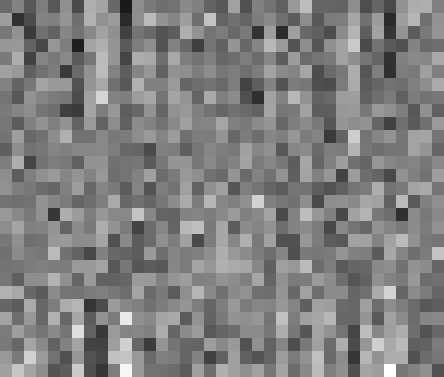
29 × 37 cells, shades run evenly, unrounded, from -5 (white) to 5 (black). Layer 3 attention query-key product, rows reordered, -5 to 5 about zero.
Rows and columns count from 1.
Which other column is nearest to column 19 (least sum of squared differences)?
21
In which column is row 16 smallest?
22
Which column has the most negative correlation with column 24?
30
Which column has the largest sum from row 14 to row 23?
29
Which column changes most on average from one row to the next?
2
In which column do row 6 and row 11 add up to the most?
28
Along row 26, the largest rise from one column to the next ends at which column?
8
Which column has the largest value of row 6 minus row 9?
33
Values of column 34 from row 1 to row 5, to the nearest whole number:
-1 -1 -1 2 0
